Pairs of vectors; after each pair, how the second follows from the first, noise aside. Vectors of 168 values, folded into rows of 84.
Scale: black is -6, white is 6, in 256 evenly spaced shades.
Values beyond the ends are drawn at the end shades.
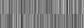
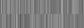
reversed, negated, shrunk.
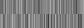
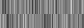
reversed.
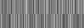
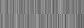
wrapped around, shrunk.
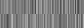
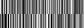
reversed, scaled up.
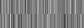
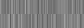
negated, shrunk.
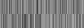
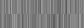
wrapped around, shrunk.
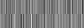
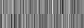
reversed.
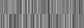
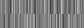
reversed.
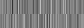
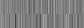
wrapped around, shrunk.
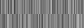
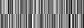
reversed, scaled up.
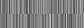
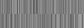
reversed, negated, shrunk.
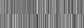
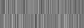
wrapped around, shrunk.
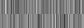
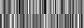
reversed, scaled up.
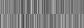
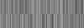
reversed, negated, shrunk.
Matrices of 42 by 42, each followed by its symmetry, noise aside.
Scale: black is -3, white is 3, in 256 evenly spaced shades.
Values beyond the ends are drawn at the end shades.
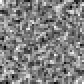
same after a half turn.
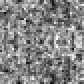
mirrored top to bottom.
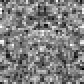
mirrored left to right.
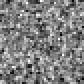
no symmetry.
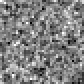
symmetric.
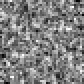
same after a half turn.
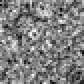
symmetric.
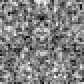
mirrored left to right.
